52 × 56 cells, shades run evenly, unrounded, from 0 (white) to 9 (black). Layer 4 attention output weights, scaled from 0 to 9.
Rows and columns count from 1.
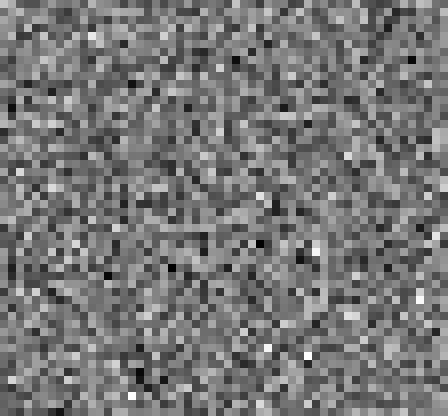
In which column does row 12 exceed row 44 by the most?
34
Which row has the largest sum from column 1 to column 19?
11
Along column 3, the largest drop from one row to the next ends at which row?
22
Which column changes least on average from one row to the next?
13
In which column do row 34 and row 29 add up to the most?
49
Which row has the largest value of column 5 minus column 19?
42
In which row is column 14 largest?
35
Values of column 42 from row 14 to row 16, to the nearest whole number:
4 6 6
